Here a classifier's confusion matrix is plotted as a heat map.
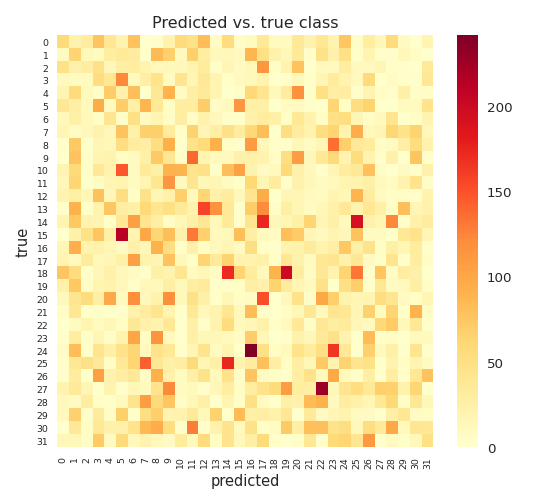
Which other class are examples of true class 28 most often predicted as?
7
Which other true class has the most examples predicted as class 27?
18
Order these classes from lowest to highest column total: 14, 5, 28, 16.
28, 14, 5, 16
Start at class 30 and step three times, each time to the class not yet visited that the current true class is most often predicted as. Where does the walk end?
20
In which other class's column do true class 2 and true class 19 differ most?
17
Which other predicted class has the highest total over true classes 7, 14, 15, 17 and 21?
25
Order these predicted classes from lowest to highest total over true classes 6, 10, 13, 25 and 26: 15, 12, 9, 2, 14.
2, 15, 9, 12, 14
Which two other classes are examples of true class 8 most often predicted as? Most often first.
23, 16
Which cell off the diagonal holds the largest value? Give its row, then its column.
24, 16
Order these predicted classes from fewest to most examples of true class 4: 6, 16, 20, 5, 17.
5, 17, 16, 6, 20
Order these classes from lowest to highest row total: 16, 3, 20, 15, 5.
3, 16, 5, 20, 15
